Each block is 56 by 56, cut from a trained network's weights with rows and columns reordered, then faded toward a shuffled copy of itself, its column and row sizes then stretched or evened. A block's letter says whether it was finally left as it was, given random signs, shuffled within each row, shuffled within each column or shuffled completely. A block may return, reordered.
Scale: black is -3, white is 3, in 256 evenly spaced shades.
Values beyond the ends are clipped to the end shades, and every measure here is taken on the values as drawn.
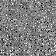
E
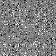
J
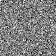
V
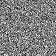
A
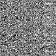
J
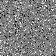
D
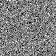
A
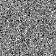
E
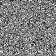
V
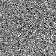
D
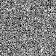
E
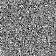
E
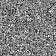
V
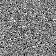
V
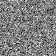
V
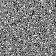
A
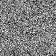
A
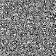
E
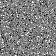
A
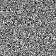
V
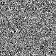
E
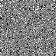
E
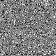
V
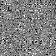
J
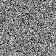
A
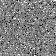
A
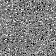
V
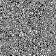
J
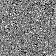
A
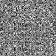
J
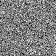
A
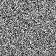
A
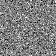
A
